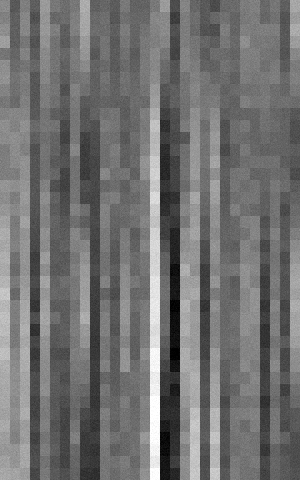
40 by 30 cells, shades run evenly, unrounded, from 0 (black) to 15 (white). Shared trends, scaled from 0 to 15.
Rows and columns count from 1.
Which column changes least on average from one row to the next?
10
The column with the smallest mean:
18
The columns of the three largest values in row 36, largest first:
16, 20, 22
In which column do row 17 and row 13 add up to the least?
17
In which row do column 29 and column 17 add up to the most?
1
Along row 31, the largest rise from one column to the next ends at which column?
19
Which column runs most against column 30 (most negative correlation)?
12
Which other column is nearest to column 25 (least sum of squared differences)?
26
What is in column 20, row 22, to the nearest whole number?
9
